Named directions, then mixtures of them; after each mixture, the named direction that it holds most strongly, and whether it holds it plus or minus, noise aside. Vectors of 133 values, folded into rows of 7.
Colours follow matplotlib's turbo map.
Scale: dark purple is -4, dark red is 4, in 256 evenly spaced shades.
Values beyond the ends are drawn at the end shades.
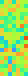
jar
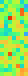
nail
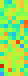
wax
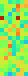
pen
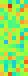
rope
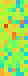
wax, minus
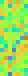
jar, plus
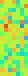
jar, minus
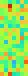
rope, plus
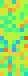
jar, plus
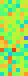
jar, minus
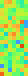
wax, minus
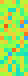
jar, minus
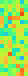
nail, plus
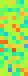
jar, minus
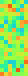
rope, plus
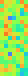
nail, minus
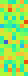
rope, plus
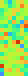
wax, plus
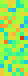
wax, minus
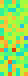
jar, minus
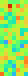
rope, plus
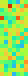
rope, plus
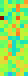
pen, plus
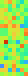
wax, minus
